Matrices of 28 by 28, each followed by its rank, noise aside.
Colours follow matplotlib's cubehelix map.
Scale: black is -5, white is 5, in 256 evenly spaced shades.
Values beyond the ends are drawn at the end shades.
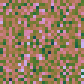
eight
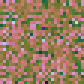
eight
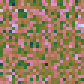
seven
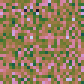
six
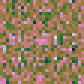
six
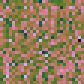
six
